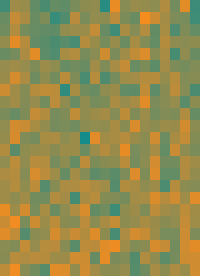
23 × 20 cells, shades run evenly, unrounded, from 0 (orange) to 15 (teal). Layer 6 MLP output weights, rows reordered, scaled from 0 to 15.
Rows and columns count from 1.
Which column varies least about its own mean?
3
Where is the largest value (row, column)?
12, 9
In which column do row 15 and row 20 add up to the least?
14
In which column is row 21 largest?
8
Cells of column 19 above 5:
12
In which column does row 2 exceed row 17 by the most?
20
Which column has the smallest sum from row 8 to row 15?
4
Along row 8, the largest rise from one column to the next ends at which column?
7
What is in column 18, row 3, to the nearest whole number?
11
